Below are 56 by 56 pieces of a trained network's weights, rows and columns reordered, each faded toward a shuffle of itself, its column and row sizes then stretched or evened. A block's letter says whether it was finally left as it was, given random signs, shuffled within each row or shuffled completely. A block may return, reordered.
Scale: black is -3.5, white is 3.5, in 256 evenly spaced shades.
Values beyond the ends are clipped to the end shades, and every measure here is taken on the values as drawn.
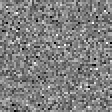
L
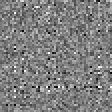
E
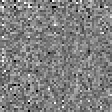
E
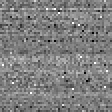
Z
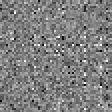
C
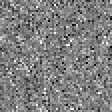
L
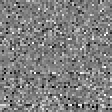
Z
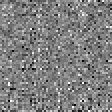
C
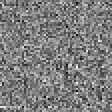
E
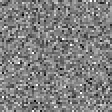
Z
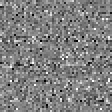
Z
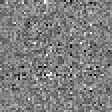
E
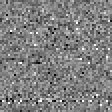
Z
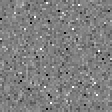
L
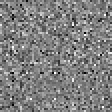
E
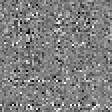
C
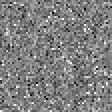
L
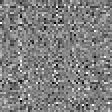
C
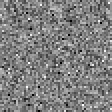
L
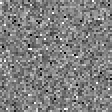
L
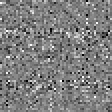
E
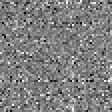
Z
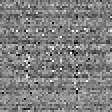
C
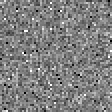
L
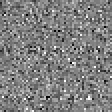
Z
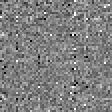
E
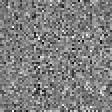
E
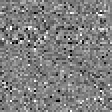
C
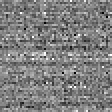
C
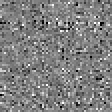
C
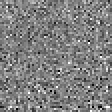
E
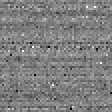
Z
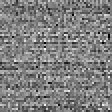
C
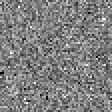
L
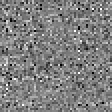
E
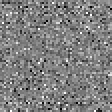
Z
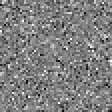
L
